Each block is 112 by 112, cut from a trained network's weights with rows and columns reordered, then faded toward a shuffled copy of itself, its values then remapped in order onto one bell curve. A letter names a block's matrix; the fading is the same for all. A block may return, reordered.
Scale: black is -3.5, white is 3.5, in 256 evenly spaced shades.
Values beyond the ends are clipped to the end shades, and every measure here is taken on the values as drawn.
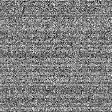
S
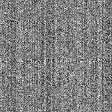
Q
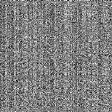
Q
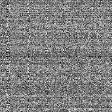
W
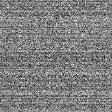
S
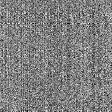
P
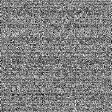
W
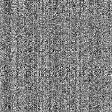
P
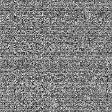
W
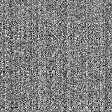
P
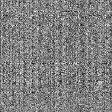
P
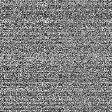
S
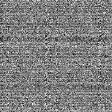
S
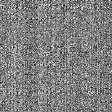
P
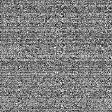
S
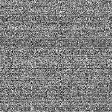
W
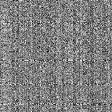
P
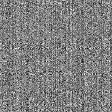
P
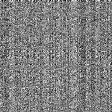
Q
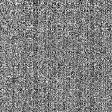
P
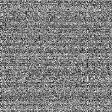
S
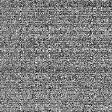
S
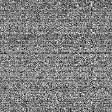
W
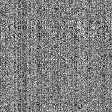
Q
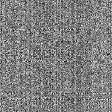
P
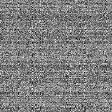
S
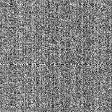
P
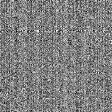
P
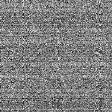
W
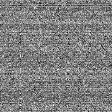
W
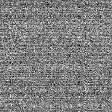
S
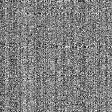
Q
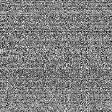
W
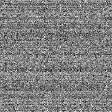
S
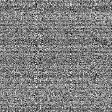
S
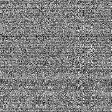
W
